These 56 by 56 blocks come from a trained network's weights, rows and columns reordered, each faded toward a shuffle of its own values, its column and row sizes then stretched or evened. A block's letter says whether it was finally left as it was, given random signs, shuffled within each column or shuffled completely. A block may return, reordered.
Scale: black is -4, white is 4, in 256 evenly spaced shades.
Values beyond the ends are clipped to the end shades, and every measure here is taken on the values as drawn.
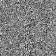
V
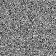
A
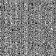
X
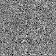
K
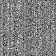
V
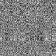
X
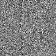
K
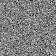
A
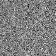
V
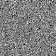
V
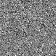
A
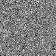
K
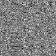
X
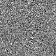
V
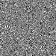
V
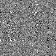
K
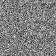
A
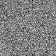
K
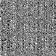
X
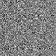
X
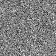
A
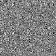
X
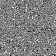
A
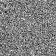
A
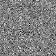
K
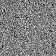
V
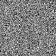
V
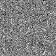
V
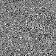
K
